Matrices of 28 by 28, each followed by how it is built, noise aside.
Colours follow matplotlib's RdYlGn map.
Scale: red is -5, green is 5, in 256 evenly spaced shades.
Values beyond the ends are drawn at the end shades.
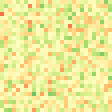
noise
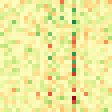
uneven columns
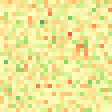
noise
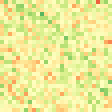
Toeplitz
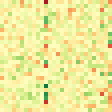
uneven columns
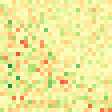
lower triangular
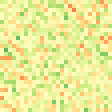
Toeplitz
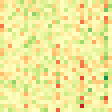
uneven columns
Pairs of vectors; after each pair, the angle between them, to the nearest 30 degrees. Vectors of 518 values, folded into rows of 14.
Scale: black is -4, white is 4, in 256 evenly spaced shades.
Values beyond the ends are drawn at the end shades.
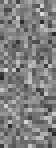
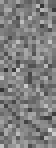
150 degrees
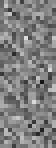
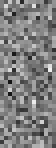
60 degrees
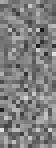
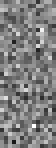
150 degrees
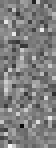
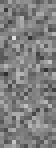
90 degrees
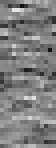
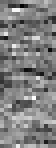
30 degrees
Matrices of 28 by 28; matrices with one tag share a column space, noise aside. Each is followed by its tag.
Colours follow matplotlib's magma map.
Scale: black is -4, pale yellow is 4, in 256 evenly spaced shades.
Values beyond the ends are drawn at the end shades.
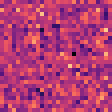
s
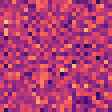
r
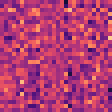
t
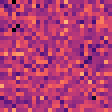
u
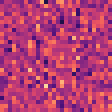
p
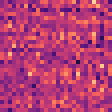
t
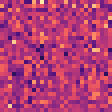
t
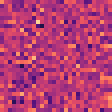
r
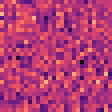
p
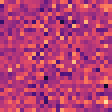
r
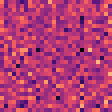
u
